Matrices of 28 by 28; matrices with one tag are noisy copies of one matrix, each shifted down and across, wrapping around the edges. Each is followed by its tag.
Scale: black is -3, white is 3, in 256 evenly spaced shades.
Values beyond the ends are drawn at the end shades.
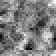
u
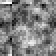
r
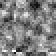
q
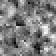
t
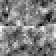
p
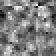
q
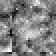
r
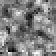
t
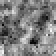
u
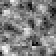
t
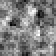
u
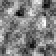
u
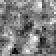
u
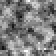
t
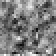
p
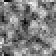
t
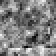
p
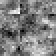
r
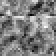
p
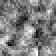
u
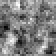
u
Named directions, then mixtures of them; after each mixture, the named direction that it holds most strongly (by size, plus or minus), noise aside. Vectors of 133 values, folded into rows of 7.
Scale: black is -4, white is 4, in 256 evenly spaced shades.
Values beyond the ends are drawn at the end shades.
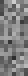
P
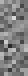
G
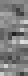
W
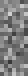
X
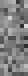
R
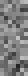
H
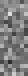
X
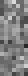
P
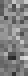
P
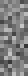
X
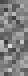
G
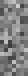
P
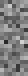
H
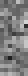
W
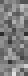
X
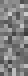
X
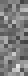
H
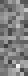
H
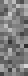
X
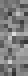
X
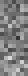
H
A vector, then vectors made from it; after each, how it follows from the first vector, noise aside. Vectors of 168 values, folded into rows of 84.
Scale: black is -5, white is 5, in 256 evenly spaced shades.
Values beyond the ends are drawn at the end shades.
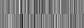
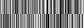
wrapped around, scaled up.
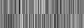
negated.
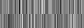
negated.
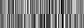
reversed, scaled up.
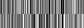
reversed, scaled up.
